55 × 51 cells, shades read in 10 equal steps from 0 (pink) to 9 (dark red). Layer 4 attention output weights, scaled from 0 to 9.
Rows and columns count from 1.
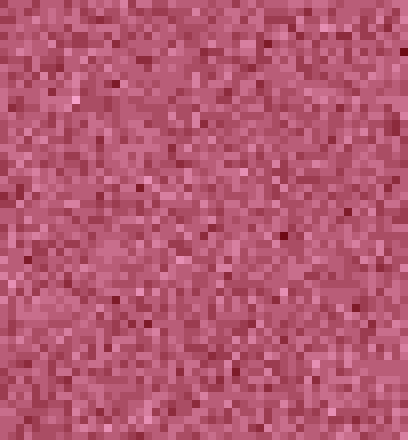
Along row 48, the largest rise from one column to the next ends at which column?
40
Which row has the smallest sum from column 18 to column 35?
23
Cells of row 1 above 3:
38
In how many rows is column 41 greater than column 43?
12
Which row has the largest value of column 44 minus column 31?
27
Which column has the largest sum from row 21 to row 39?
49
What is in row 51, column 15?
5
